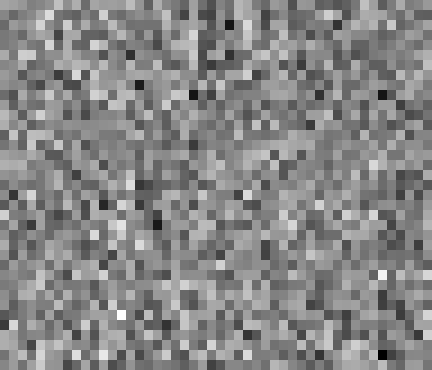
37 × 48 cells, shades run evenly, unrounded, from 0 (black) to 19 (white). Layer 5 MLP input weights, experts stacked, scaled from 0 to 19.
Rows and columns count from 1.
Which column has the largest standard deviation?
43
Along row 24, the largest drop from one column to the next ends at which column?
12
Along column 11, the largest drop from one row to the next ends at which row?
25
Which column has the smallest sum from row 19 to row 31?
44
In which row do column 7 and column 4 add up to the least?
23
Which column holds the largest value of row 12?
5
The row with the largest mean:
35
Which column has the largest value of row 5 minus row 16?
6
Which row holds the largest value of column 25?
27
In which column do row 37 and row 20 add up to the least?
45
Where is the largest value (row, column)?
32, 14
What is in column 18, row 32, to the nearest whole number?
7
